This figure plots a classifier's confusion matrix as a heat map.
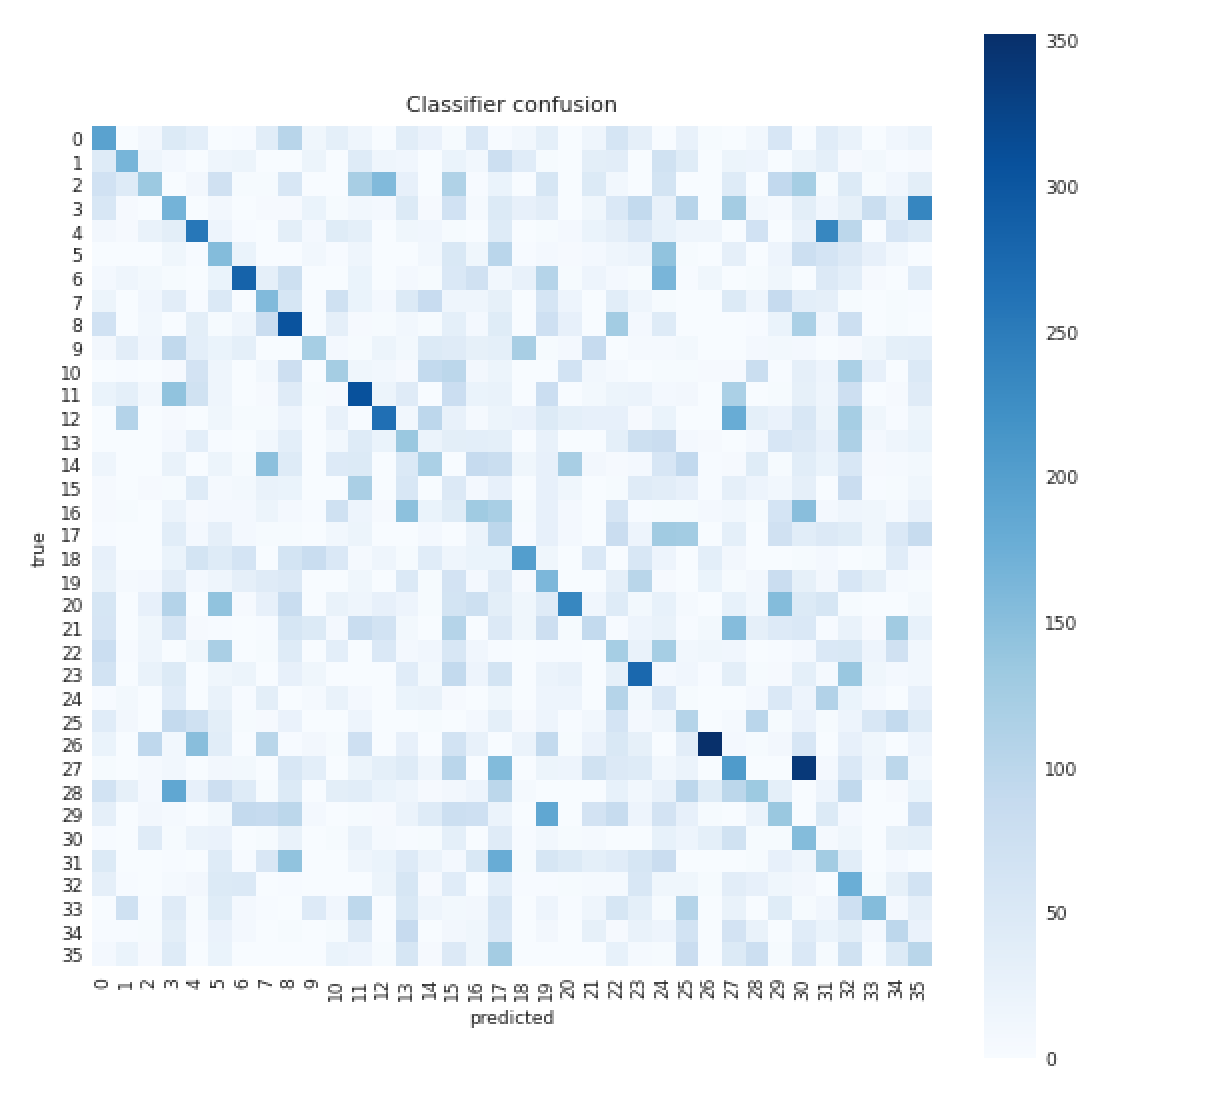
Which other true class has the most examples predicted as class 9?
18
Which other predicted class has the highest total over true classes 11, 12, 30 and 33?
27
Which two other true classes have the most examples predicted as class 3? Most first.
28, 11
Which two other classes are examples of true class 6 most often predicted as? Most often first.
24, 19
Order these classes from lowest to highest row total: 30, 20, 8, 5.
30, 5, 8, 20
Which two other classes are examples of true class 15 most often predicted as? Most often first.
11, 32
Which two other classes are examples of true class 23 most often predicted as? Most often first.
32, 15
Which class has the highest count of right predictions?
26
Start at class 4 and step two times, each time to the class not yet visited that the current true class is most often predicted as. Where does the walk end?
17
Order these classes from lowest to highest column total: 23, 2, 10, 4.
2, 10, 4, 23
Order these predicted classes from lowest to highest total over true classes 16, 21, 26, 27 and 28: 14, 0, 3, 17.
14, 0, 3, 17
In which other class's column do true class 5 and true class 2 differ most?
12
